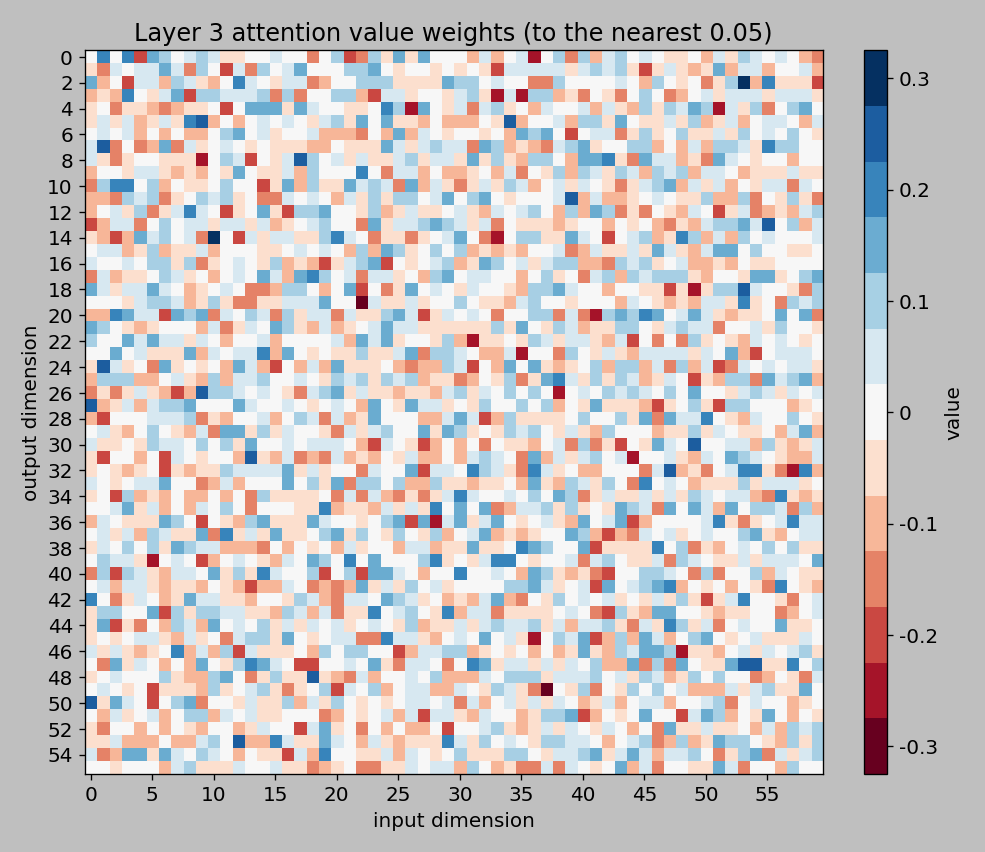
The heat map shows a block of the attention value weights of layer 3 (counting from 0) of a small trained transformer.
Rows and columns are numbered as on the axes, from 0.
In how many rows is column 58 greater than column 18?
24
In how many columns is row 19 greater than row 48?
23
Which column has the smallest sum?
27
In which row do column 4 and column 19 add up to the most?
54
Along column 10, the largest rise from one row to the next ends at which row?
14
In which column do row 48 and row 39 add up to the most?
18
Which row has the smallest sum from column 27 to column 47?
30
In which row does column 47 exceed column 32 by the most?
28
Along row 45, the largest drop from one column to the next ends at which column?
41
